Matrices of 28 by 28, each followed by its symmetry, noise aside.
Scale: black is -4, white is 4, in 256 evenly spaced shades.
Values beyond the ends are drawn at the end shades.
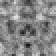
mirrored left to right.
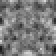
mirrored left to right.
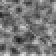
no symmetry.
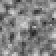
symmetric.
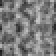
mirrored top to bottom.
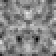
mirrored left to right.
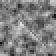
no symmetry.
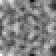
mirrored top to bottom.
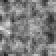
mirrored top to bottom.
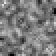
symmetric.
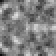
mirrored top to bottom.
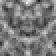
mirrored left to right.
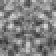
mirrored left to right.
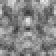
mirrored left to right.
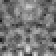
mirrored left to right.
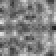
mirrored top to bottom.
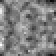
mirrored top to bottom.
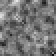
symmetric.
